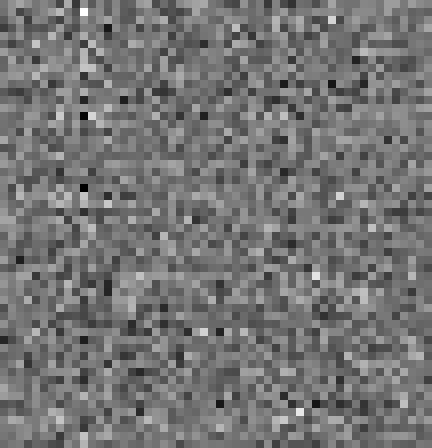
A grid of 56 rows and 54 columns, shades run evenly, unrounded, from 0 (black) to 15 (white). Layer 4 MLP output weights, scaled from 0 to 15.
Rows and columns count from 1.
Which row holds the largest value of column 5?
6
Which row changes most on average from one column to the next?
15
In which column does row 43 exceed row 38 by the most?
41
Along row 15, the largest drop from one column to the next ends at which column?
11
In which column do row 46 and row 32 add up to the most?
22
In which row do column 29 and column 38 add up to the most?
52
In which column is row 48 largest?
50
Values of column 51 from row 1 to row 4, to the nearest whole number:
7 7 8 8
